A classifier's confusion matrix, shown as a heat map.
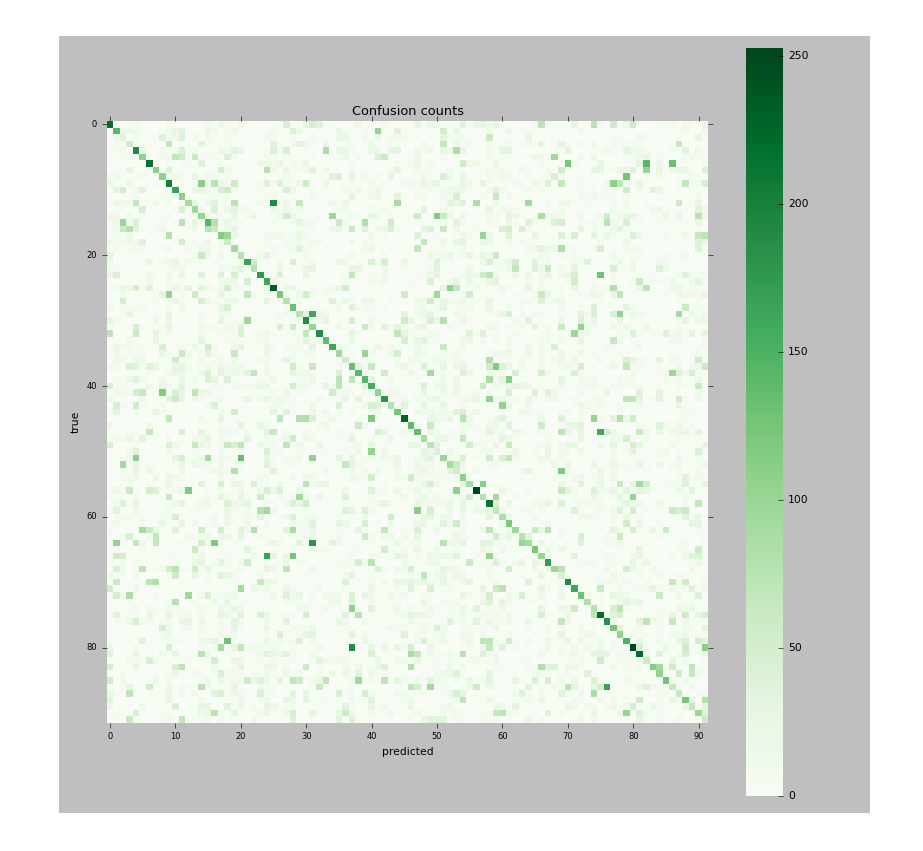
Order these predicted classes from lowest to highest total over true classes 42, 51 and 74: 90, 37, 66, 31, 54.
90, 66, 54, 31, 37
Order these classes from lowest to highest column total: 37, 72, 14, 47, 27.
72, 27, 47, 14, 37
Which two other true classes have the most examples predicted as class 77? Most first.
9, 25
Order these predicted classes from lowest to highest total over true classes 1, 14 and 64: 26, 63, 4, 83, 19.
83, 26, 19, 4, 63
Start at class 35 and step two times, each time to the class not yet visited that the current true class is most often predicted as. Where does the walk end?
61
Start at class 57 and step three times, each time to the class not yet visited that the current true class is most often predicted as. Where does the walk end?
59
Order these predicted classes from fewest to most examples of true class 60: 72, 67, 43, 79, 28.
67, 72, 79, 28, 43
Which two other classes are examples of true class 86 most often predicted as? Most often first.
76, 49
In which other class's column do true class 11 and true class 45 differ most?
40
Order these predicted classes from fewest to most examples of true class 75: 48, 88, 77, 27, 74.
27, 48, 77, 88, 74
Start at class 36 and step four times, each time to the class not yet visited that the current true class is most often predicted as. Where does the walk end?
18
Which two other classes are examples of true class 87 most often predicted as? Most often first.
74, 3
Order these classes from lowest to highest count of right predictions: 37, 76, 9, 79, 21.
37, 79, 21, 76, 9
